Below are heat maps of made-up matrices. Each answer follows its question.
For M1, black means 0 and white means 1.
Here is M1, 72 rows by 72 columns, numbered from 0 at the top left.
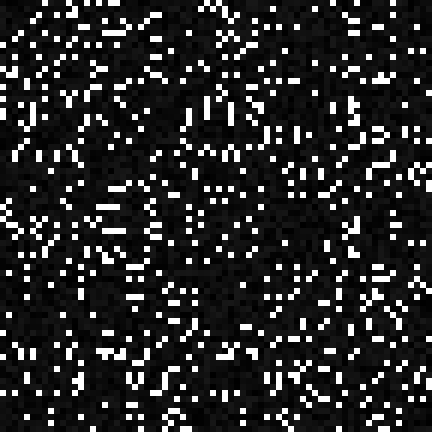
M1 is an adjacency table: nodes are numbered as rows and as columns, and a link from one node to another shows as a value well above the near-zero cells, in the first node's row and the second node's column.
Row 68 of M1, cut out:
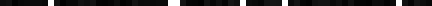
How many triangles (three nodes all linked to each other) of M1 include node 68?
7
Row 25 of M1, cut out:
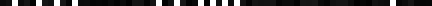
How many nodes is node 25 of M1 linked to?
11
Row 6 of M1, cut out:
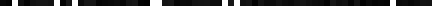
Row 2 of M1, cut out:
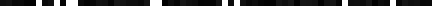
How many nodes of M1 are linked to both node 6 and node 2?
7
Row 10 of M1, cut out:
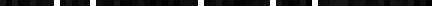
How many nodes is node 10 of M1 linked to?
5
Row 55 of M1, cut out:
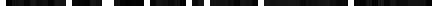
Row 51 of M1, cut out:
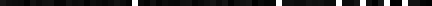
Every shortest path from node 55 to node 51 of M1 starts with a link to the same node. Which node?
node 17
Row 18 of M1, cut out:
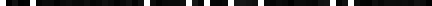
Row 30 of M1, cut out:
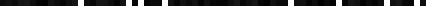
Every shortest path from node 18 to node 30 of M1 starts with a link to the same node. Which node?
node 31
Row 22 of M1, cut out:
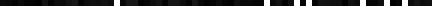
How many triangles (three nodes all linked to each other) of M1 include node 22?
8
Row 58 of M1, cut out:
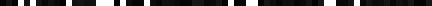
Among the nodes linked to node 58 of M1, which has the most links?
node 59
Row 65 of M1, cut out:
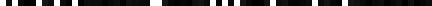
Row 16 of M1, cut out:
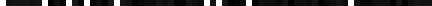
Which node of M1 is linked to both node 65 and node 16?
node 0
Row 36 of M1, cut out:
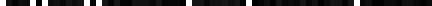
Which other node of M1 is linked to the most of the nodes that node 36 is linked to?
node 19
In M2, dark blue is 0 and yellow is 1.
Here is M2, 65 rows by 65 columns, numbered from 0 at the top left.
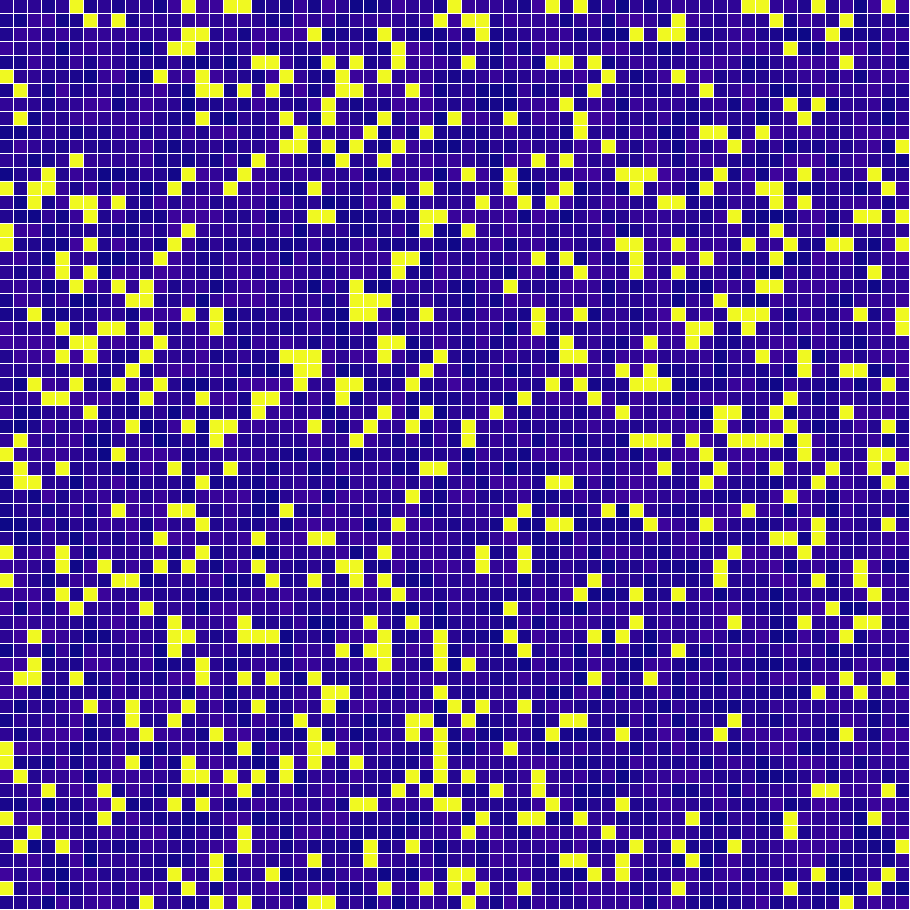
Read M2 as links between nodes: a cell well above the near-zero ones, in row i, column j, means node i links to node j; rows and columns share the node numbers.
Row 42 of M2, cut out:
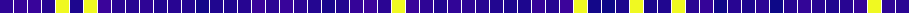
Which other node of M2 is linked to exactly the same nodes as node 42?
node 19
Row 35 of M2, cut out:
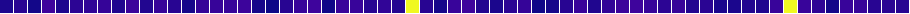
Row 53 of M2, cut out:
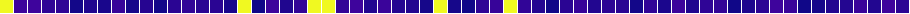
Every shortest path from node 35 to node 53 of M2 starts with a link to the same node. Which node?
node 56
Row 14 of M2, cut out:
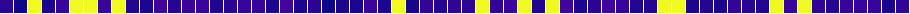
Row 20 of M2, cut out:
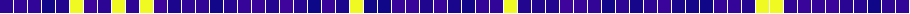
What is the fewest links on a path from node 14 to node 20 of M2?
2
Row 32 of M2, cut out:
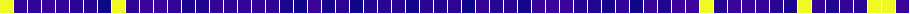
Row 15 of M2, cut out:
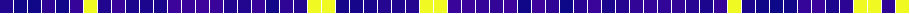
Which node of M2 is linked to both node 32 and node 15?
node 62
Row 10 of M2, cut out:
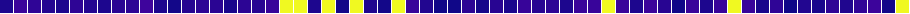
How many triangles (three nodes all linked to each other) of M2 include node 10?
3
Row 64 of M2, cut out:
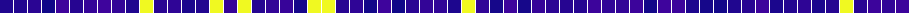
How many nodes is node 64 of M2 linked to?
7
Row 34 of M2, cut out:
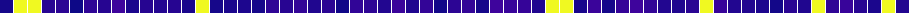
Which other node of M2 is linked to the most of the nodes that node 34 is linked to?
node 37
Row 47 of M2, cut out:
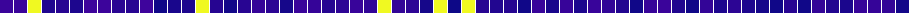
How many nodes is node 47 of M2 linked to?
5
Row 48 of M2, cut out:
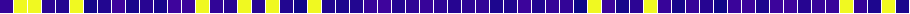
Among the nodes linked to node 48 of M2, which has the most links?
node 22
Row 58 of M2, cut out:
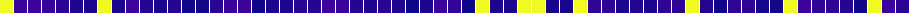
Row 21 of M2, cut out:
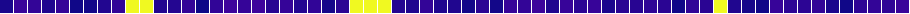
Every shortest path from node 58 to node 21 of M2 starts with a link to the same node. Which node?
node 41
